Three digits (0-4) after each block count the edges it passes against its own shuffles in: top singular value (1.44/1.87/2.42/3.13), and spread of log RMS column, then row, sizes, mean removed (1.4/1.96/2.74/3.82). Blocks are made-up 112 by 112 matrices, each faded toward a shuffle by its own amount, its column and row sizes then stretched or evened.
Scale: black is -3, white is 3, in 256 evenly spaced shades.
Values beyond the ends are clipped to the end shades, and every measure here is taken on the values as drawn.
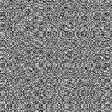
4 1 0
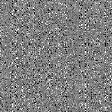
2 3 0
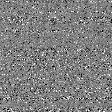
0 0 3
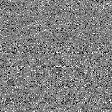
2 0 3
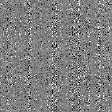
0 4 2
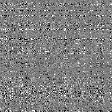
0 3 4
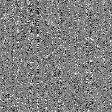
1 3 0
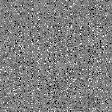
0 3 2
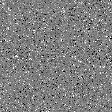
1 1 1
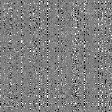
3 4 2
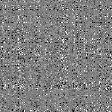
1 3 3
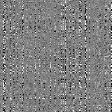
3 4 2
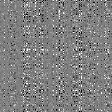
3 4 3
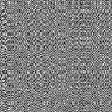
4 3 0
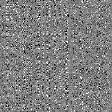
2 3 1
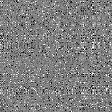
3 1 2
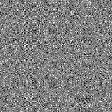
3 1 1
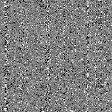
2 3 1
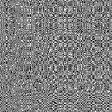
4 3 1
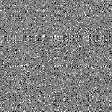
3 1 2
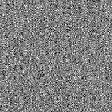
3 0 0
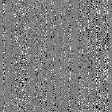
1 4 0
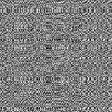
4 2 3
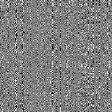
3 4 2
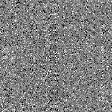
2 2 0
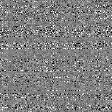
0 3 4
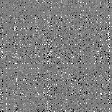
1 3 3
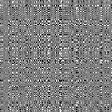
4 4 4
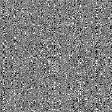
2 3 1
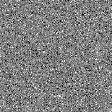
2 1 1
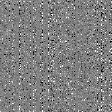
0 4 1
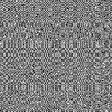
4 1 1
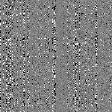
1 4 2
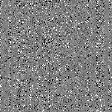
1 3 2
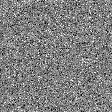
0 0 0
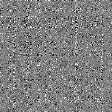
1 3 3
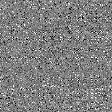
2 1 2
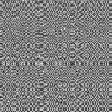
4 0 3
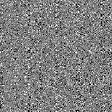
2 2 1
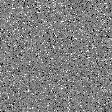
0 1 0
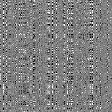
4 4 2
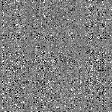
0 3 3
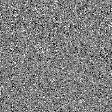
0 2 1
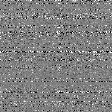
0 1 4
